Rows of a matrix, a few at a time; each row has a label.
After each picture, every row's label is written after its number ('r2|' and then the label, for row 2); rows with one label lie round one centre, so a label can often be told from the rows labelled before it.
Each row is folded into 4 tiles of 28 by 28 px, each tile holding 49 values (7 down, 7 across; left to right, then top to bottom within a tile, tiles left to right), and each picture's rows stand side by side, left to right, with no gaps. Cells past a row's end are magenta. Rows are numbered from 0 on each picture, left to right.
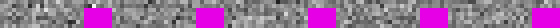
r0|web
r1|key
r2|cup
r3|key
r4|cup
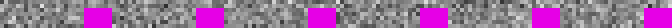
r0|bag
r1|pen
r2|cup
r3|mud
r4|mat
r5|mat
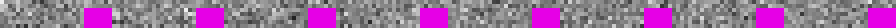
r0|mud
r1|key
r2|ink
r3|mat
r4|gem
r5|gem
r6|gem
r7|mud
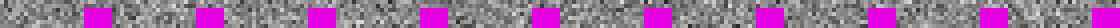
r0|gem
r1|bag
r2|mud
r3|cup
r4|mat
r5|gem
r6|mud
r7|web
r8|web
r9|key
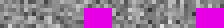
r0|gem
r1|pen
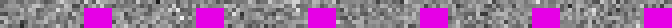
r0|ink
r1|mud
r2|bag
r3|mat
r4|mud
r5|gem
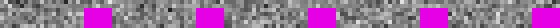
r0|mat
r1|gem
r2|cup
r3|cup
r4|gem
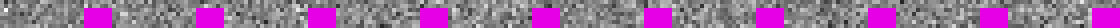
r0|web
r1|cup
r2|pen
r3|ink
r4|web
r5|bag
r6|web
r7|mat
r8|mud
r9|bag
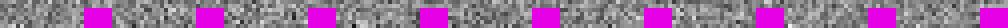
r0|mat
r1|ink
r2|ink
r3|cup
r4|bag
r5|bag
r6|pen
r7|web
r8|cup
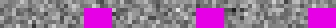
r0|gem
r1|gem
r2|bag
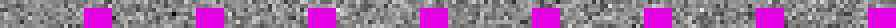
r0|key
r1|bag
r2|key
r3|web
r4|key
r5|cup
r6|pen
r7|ink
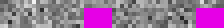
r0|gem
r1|ink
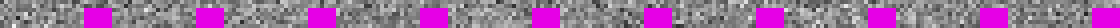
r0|web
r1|cup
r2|bag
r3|web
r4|web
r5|pen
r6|bag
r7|pen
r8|gem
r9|pen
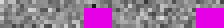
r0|gem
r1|cup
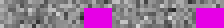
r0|pen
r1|cup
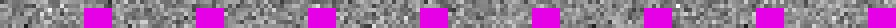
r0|web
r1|mud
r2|cup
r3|pen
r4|cup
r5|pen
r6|bag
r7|ink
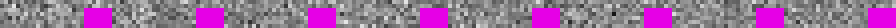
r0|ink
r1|bag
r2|ink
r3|cup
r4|web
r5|gem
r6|mud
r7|mat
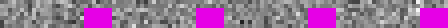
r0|web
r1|pen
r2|ink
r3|key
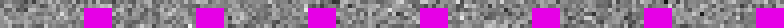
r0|cup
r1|ink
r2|gem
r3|ink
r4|gem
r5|key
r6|gem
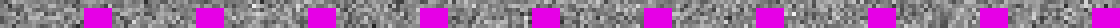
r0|key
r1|cup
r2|key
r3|key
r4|gem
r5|mud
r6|web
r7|web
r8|mat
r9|mud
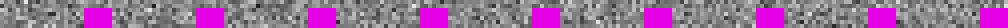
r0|key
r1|mat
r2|bag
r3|gem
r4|gem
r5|gem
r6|mat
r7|ink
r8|bag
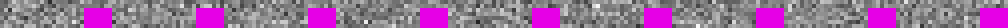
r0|gem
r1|pen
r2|web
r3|gem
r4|pen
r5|web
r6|cup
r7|web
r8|pen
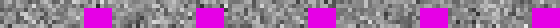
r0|bag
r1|ink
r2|web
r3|bag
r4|ink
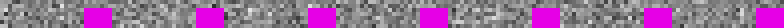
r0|pen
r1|cup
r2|key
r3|pen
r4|cup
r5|pen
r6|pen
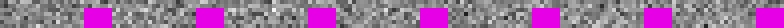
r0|gem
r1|gem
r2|ink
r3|key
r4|mud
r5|gem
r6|gem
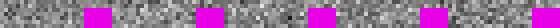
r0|pen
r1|pen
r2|ink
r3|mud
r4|bag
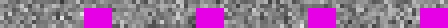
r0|mat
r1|cup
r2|mud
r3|key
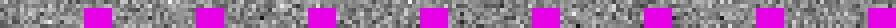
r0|cup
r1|web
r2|ink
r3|bag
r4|pen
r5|cup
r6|mud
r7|cup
